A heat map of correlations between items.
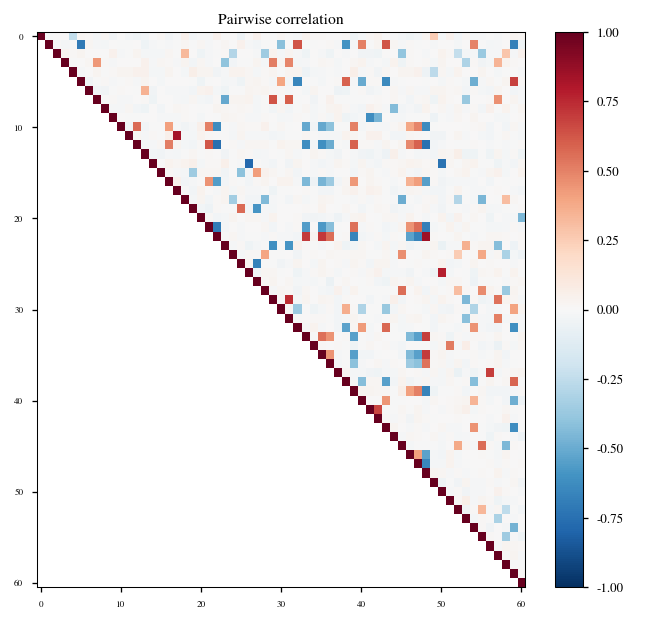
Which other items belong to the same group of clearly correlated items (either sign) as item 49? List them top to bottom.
0, 4
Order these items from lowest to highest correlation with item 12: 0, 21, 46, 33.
33, 0, 46, 21
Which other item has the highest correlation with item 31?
29
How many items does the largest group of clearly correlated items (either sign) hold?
12
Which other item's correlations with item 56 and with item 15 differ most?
37
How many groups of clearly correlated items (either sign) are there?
14
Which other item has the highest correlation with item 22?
48
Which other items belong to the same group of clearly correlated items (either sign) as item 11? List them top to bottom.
17
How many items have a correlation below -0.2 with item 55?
3
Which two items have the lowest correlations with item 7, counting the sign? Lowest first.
23, 53
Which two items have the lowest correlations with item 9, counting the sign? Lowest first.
41, 42
